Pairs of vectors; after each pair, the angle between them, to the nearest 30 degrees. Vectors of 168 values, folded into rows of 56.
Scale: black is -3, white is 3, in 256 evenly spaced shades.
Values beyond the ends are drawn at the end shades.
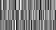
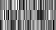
90 degrees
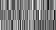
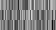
90 degrees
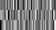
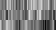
120 degrees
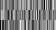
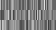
150 degrees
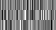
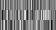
30 degrees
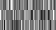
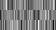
120 degrees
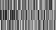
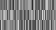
120 degrees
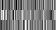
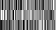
30 degrees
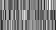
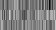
150 degrees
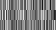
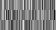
60 degrees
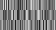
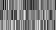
150 degrees
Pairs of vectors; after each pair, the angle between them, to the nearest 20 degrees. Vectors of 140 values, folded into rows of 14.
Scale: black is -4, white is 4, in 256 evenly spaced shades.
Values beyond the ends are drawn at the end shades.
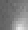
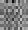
80 degrees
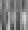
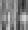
40 degrees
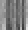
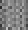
120 degrees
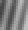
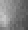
120 degrees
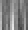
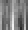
20 degrees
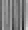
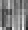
140 degrees
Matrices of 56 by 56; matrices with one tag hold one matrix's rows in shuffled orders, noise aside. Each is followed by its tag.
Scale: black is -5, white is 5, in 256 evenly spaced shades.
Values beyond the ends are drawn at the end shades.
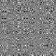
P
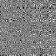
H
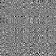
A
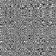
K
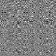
P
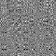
P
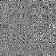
H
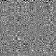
P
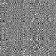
A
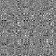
P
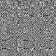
P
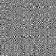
A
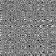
K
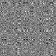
P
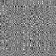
A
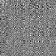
A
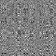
P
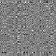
P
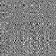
A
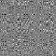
P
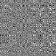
H
